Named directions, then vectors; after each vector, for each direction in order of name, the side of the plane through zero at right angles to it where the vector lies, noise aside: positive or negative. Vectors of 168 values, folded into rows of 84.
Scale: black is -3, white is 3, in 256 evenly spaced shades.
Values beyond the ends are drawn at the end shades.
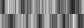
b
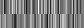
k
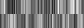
negative, negative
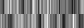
positive, negative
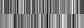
negative, positive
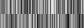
positive, positive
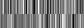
negative, positive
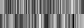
negative, positive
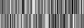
positive, negative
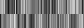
negative, negative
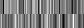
positive, negative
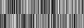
negative, negative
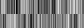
negative, negative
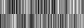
negative, negative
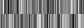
negative, positive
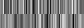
negative, positive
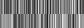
negative, positive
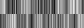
negative, negative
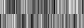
negative, negative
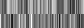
positive, positive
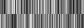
positive, positive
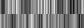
positive, positive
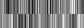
negative, positive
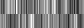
positive, positive
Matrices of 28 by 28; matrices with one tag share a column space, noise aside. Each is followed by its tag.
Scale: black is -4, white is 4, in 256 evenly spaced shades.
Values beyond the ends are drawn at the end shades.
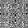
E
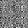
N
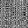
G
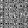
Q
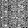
N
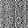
N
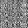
E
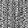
G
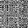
N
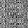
Q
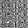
E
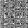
Q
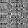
Q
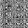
Q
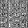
E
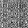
E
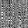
G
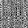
G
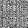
N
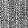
G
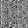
N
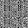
N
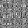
Q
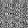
E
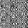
Q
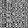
E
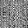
G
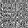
E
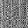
G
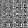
E
